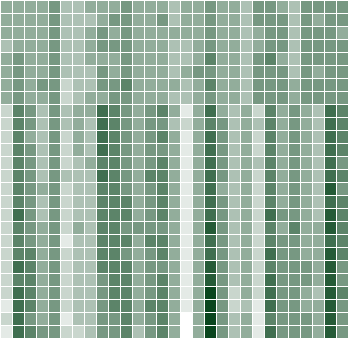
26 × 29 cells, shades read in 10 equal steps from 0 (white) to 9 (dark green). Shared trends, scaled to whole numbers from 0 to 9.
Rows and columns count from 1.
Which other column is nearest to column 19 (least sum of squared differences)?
13
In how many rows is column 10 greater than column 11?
9
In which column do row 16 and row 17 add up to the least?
16
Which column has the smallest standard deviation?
5
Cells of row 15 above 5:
7
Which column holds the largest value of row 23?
18
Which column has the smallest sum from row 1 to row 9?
6
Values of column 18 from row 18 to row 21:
8 7 7 8
